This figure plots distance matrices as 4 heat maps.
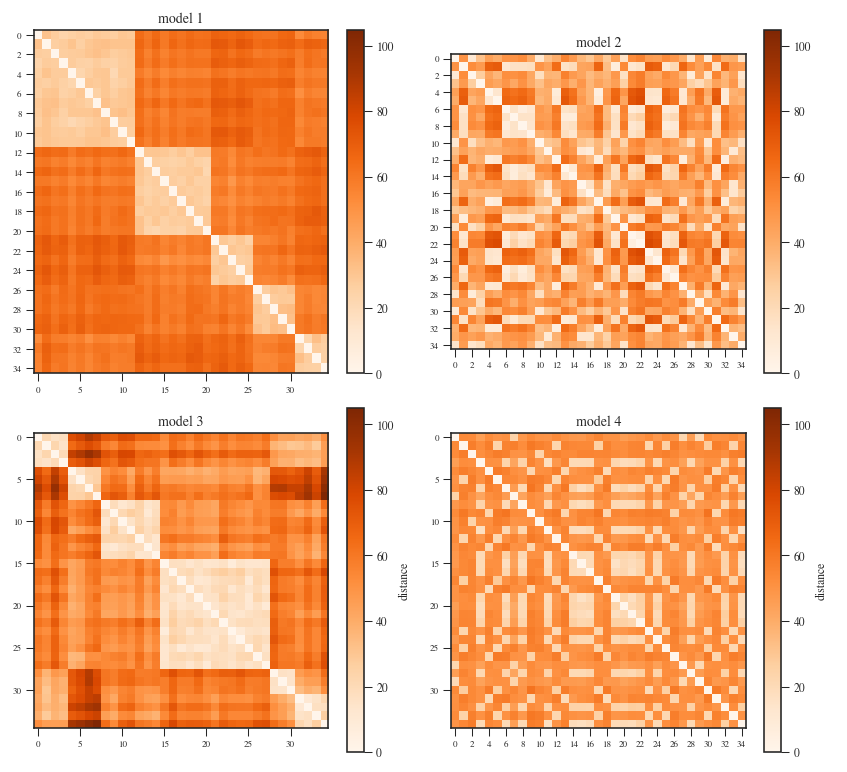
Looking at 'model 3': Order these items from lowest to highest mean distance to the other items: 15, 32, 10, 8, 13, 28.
15, 13, 8, 10, 32, 28
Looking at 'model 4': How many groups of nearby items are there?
5
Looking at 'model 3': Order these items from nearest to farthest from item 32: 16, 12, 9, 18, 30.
30, 9, 12, 18, 16
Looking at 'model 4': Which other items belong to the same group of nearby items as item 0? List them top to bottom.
7, 27, 29
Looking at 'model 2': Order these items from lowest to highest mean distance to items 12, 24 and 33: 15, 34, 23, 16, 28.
23, 16, 15, 34, 28
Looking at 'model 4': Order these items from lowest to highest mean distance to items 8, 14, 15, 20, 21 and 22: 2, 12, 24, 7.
24, 7, 12, 2
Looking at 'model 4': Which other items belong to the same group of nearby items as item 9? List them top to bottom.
4, 13, 18, 26, 31
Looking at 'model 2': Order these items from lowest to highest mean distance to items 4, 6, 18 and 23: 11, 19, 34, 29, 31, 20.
11, 34, 19, 20, 31, 29
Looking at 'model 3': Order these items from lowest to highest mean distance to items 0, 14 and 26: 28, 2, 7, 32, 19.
19, 2, 32, 28, 7
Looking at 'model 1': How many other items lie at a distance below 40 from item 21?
4
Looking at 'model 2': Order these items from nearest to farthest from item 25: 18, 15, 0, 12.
18, 15, 0, 12
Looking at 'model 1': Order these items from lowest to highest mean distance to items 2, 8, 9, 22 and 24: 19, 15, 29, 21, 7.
7, 21, 15, 19, 29
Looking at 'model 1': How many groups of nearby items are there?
5
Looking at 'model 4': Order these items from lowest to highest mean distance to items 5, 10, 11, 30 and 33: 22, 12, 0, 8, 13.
12, 8, 22, 0, 13
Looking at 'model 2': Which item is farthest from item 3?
22
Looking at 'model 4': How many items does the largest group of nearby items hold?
15
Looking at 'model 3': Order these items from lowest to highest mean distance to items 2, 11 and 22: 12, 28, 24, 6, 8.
24, 8, 12, 28, 6
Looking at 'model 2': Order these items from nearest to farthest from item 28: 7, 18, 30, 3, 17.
30, 3, 18, 17, 7
